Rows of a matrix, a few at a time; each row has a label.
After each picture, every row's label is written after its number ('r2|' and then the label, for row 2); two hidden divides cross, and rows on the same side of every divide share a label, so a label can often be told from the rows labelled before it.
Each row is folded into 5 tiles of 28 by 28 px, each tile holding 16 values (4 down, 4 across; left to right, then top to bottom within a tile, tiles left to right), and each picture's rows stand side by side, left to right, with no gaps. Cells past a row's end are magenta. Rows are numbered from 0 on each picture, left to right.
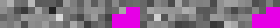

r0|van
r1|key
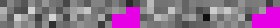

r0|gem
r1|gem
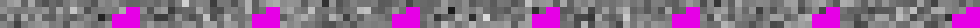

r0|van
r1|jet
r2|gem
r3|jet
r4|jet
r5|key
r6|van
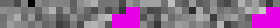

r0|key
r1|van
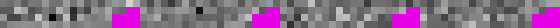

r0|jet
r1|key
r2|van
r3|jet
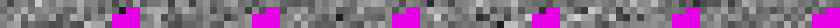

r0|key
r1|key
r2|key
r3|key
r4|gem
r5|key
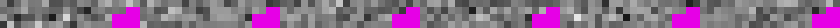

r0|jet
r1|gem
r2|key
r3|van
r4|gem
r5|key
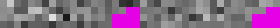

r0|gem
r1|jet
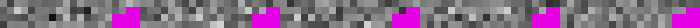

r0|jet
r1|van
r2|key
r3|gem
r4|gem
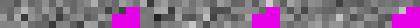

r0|key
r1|jet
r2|van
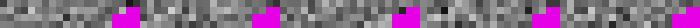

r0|gem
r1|gem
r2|key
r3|gem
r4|gem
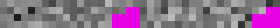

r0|jet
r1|gem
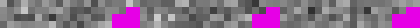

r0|jet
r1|key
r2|jet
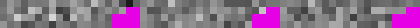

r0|gem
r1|van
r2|van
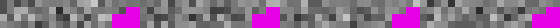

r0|key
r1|jet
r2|jet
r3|key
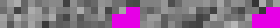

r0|gem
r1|key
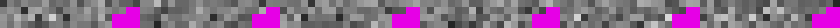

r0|gem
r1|van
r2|key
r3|key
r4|key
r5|gem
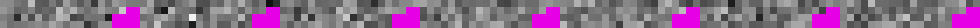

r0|van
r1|gem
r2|van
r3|van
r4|van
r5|key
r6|van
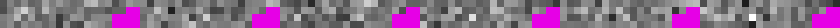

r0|key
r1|jet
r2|key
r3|gem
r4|jet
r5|gem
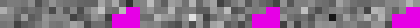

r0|van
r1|gem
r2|jet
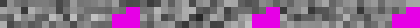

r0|gem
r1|key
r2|jet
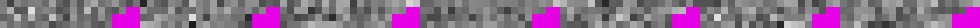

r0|gem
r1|gem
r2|jet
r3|jet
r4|van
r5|key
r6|key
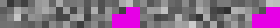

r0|key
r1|jet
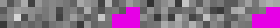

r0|key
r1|jet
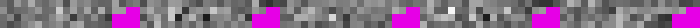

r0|van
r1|gem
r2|gem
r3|gem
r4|van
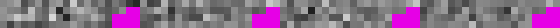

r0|gem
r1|jet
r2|jet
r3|jet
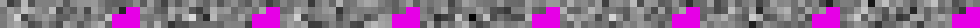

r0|key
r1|gem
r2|key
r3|jet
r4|gem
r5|gem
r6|key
